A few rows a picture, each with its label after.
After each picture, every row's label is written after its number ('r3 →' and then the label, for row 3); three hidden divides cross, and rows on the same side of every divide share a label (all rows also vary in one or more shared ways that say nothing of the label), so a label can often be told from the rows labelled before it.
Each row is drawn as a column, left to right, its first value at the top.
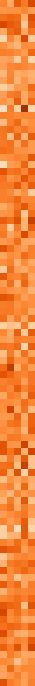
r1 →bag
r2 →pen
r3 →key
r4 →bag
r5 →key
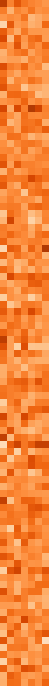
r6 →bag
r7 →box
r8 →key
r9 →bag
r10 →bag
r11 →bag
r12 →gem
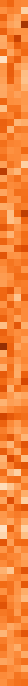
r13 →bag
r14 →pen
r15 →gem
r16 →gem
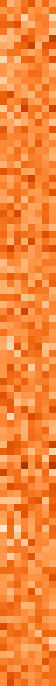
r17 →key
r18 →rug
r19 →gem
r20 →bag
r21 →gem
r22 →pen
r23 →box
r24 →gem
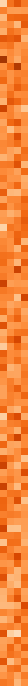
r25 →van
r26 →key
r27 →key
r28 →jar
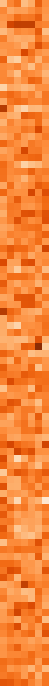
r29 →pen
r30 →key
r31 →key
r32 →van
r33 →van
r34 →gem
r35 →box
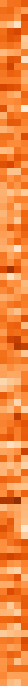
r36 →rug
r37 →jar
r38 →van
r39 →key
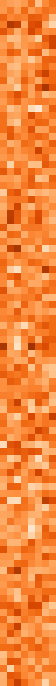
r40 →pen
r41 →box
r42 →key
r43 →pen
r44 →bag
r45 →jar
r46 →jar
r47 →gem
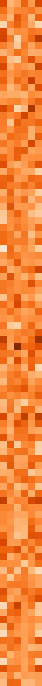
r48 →bag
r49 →bag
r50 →pen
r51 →gem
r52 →pen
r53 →key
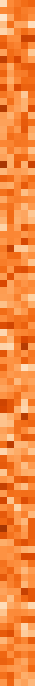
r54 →jar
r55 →box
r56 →jar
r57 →gem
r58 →key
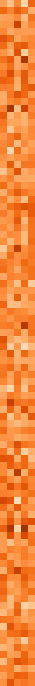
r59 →van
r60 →rug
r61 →box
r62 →jar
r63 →box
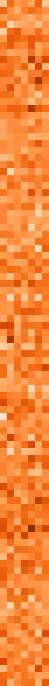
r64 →jar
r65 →box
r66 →pen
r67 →key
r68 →van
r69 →pen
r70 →van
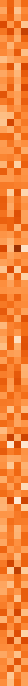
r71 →key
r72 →rug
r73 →gem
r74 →rug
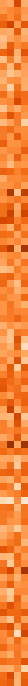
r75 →key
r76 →gem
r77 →key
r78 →box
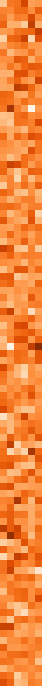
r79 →rug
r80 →key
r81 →jar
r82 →box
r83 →jar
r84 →pen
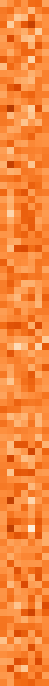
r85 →van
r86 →rug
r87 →box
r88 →box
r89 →key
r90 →box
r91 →pen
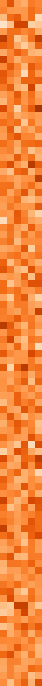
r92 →van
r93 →box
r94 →rug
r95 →pen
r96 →rug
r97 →bag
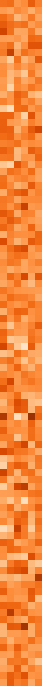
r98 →gem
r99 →bag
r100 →rug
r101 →key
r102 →gem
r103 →gem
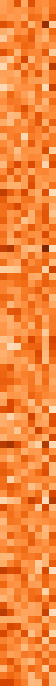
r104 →gem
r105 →key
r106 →key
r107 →van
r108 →bag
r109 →jar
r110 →gem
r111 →rug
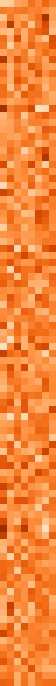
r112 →jar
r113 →pen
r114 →van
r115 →rug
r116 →key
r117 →jar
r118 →gem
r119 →gem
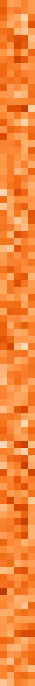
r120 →jar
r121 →pen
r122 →gem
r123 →gem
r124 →jar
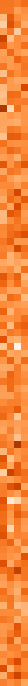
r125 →bag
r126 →box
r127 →box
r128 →box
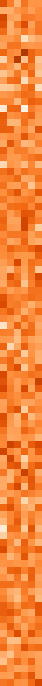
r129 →bag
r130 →bag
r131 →van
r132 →box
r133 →jar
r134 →bag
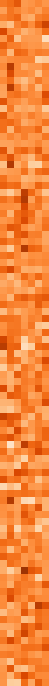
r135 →gem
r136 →rug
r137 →box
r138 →box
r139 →box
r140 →bag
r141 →rug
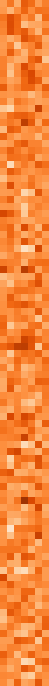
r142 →jar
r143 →gem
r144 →pen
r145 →pen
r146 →van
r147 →gem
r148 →rug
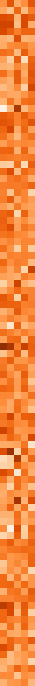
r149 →van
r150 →bag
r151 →pen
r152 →bag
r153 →rug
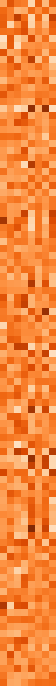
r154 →rug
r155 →box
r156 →rug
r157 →van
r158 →pen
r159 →key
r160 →pen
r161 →box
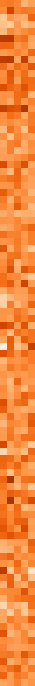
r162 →box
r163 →van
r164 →key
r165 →jar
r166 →pen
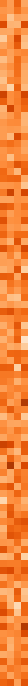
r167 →key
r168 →bag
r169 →box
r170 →rug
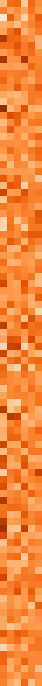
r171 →van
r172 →gem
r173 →gem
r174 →van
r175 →box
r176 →jar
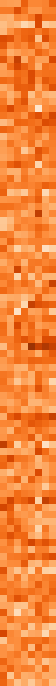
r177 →gem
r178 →bag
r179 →jar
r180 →key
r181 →van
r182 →gem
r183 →pen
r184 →van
